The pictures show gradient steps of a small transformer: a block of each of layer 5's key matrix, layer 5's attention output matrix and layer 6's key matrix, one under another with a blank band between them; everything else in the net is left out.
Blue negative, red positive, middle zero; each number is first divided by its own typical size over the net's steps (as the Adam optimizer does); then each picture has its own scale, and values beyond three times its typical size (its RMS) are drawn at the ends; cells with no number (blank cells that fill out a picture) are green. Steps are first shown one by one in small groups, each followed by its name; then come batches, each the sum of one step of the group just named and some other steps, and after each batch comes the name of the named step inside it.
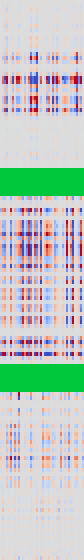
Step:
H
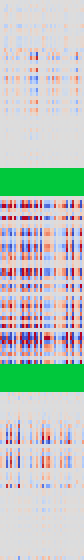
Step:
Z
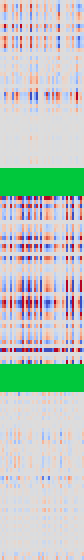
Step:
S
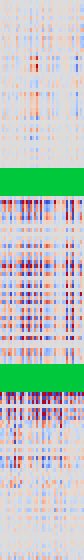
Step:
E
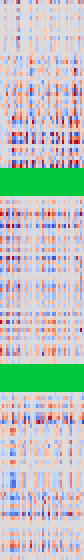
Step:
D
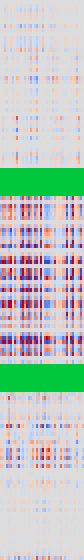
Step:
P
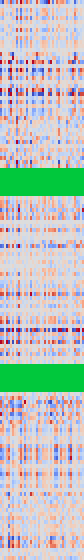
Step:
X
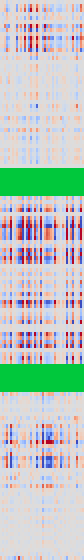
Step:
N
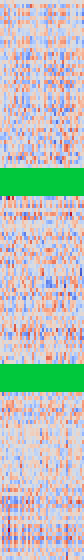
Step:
Z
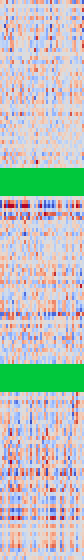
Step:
Z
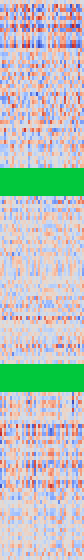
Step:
S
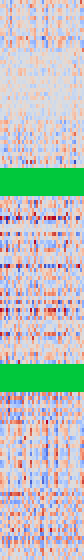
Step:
E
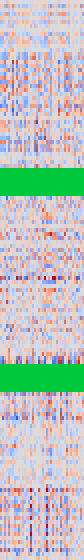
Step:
E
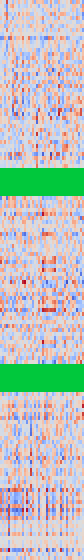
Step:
Z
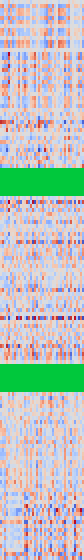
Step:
E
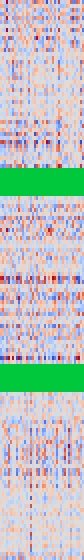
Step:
N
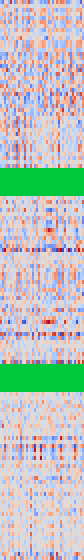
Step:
X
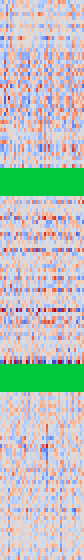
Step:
N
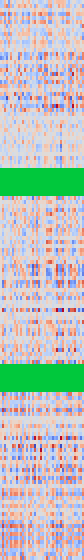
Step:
H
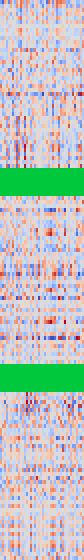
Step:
X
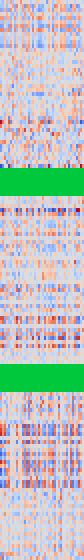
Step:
X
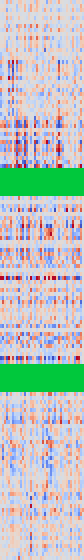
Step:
N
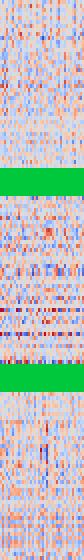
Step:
N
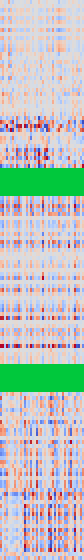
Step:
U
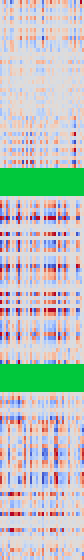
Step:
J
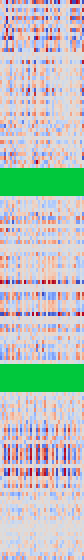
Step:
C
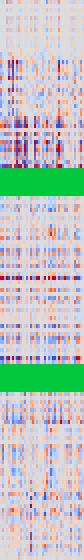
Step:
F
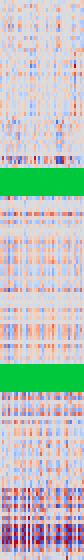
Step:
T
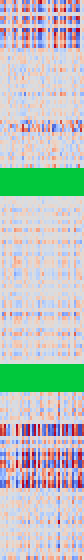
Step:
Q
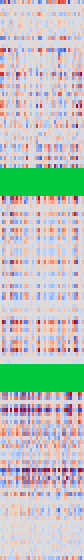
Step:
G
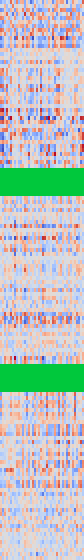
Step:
Q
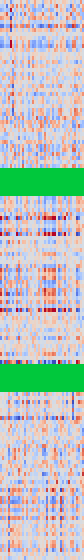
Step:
J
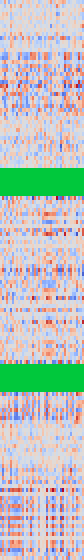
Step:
G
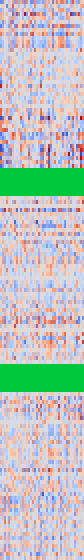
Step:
G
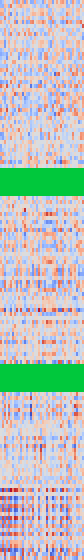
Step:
T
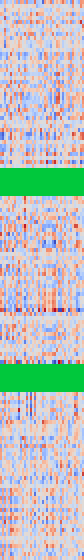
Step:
J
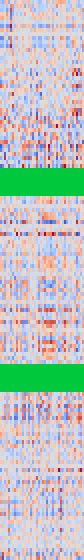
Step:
G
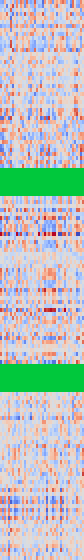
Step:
J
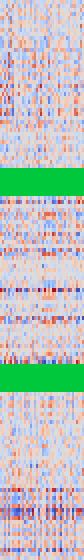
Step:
U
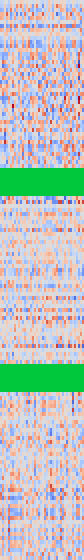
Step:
T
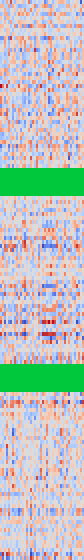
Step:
C
